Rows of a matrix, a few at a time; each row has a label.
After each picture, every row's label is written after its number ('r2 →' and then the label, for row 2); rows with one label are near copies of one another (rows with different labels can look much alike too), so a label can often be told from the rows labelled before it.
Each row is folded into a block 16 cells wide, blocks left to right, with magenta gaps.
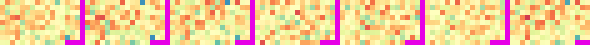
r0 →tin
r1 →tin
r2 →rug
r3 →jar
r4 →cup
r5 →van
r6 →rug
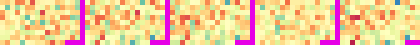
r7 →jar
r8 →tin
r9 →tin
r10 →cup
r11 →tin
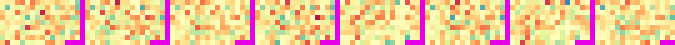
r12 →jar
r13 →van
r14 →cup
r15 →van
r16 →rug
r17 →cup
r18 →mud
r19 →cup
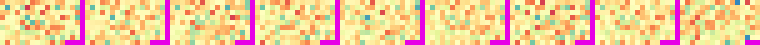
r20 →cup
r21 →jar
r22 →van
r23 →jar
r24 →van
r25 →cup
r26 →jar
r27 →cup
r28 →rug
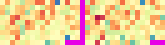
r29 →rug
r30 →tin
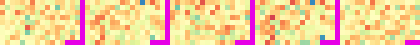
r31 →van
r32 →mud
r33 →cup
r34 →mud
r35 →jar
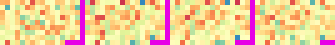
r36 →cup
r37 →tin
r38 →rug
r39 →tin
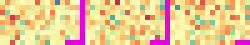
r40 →tin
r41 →van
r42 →cup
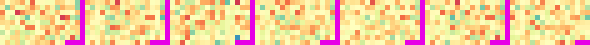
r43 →van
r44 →cup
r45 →rug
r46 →cup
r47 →jar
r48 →van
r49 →cup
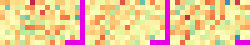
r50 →cup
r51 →mud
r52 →rug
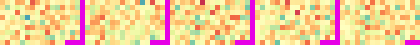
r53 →jar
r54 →mud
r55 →van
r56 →jar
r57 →cup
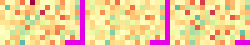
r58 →van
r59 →van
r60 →van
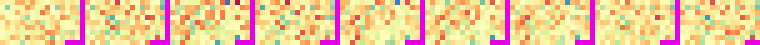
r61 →jar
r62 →van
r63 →rug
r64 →van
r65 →mud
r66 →rug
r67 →mud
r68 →van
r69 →van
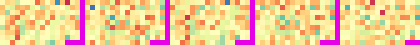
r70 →mud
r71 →cup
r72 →mud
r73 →cup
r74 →cup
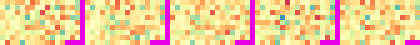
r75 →jar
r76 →cup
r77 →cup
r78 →van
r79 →cup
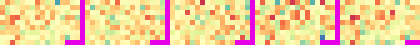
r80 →tin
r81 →van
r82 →van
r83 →rug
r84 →tin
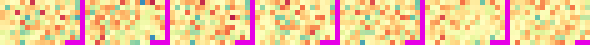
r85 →van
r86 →mud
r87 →van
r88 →cup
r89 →van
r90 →mud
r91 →jar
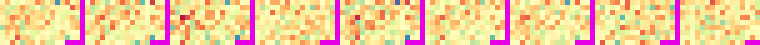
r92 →mud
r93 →rug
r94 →tin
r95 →jar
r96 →rug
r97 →rug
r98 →mud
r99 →jar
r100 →cup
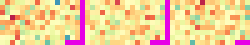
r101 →tin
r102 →van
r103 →cup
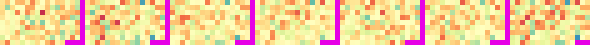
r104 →jar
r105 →mud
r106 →tin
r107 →rug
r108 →cup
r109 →mud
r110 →rug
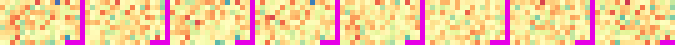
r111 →mud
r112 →van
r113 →rug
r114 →tin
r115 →mud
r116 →jar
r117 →cup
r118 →van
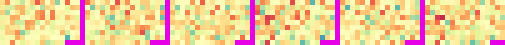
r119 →rug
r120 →cup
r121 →van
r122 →tin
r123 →van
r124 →tin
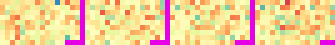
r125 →mud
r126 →van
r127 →cup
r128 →cup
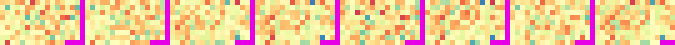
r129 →jar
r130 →jar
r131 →mud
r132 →mud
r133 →van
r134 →rug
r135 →cup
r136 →mud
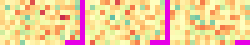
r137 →van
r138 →jar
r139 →cup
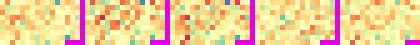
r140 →tin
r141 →rug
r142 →mud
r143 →jar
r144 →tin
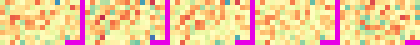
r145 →tin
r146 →rug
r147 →rug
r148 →tin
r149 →cup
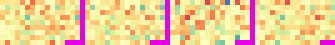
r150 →cup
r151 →van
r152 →rug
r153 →van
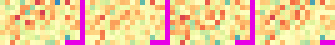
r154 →rug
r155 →rug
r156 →tin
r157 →rug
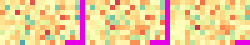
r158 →van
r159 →cup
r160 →cup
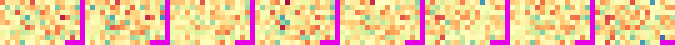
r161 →van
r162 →cup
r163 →cup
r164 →van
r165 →van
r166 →tin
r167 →cup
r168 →tin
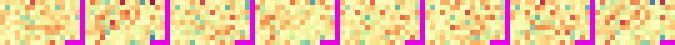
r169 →cup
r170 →rug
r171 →van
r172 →mud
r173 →van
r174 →jar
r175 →cup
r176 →rug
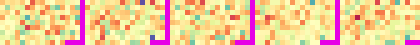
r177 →cup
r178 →mud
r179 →van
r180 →tin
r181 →rug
